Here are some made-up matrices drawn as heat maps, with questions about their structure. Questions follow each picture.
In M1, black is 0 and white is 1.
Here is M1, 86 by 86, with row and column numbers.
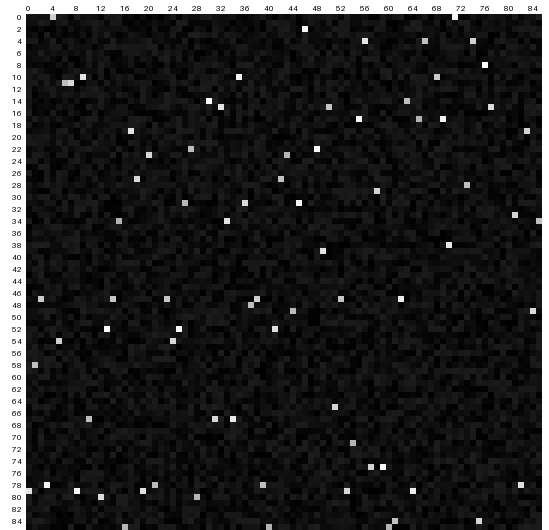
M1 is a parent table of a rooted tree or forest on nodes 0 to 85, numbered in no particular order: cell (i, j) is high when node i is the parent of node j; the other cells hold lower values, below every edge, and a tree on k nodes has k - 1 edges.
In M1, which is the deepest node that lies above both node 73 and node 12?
80
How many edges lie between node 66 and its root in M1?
3
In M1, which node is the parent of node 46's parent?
47
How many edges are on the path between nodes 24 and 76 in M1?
6
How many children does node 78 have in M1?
4
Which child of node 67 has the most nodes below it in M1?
34
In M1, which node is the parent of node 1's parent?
29
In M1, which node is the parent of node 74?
4
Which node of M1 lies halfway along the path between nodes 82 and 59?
49
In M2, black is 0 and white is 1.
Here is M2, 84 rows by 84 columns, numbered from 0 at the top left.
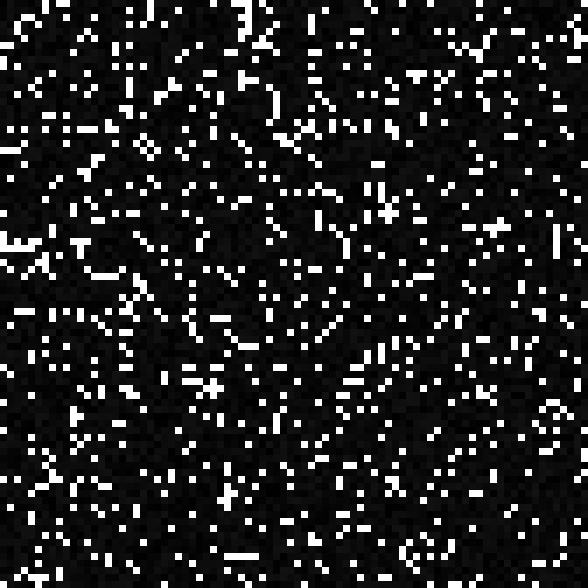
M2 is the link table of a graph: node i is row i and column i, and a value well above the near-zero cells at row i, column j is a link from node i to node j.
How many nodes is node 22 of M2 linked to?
6
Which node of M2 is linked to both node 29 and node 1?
node 38
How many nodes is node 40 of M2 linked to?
10
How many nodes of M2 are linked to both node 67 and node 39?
2
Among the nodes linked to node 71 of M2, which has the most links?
node 35
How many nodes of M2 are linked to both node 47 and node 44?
4
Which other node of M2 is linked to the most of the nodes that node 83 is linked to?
node 37
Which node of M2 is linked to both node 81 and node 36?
node 8
